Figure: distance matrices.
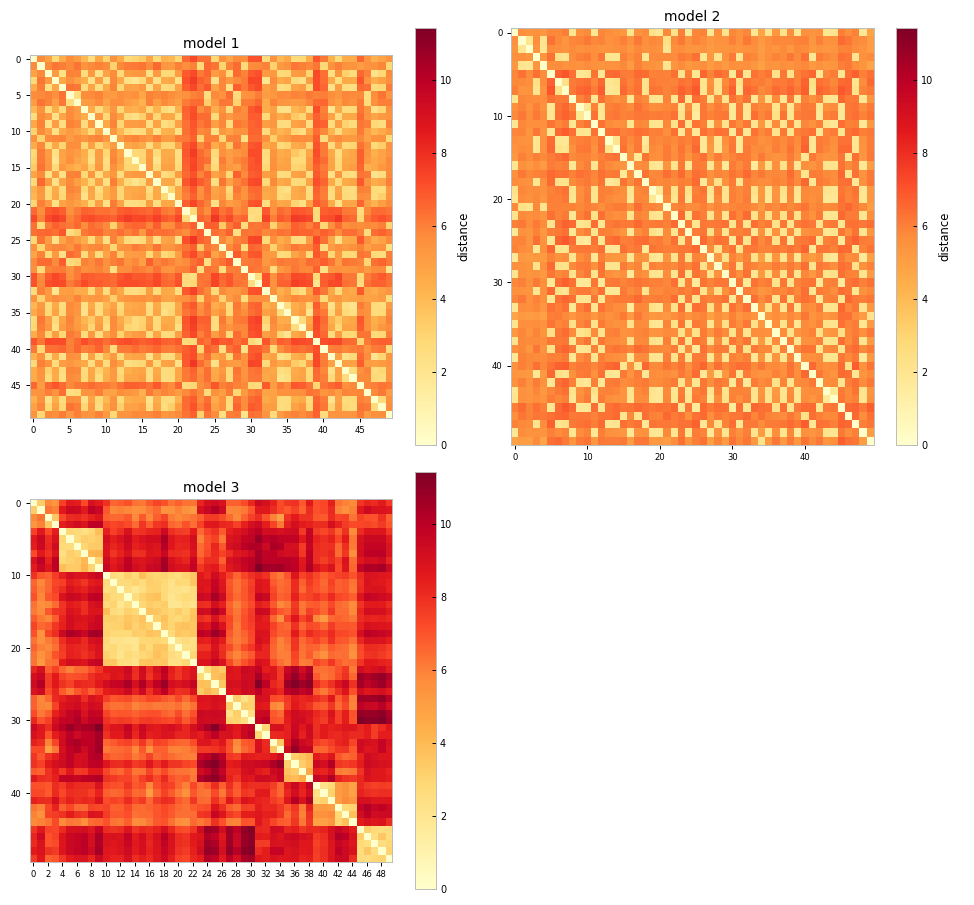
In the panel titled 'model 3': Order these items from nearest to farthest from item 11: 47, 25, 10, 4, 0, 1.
10, 1, 0, 4, 47, 25
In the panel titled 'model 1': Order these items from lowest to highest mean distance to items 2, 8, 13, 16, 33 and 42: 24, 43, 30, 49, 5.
43, 49, 5, 24, 30
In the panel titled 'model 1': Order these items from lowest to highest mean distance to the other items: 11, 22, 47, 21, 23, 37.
47, 37, 11, 23, 21, 22
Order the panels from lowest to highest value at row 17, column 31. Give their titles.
model 2, model 1, model 3
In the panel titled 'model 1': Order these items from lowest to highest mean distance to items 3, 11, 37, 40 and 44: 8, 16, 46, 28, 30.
8, 16, 46, 28, 30
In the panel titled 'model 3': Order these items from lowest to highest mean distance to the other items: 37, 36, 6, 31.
37, 6, 36, 31
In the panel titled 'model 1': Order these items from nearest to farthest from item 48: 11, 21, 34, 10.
34, 10, 11, 21
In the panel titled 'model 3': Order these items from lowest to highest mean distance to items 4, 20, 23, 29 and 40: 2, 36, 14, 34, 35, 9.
14, 2, 34, 9, 35, 36
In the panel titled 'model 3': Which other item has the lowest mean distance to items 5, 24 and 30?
23
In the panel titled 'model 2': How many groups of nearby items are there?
6
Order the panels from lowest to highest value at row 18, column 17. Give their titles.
model 3, model 1, model 2
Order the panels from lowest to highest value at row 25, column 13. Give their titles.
model 1, model 2, model 3
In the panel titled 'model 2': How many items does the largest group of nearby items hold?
17
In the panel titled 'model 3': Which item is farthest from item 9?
31
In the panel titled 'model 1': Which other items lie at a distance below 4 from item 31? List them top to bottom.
21, 22, 30, 39, 45
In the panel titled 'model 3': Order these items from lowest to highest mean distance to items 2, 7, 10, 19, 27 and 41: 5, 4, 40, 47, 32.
40, 4, 5, 32, 47
